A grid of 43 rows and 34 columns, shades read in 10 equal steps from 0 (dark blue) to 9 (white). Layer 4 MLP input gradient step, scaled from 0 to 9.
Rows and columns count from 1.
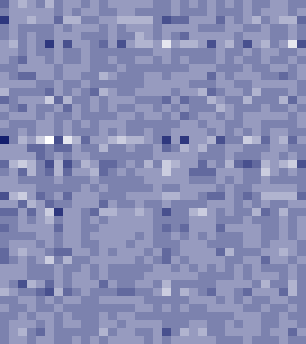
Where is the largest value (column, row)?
6, 18
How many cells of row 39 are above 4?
13
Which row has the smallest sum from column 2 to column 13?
37
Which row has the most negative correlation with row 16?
25
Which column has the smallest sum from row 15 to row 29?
1
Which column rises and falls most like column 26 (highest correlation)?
33
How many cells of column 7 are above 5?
3
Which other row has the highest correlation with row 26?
36
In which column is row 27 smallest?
7
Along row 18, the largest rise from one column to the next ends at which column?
8
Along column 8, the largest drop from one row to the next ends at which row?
19
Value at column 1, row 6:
5
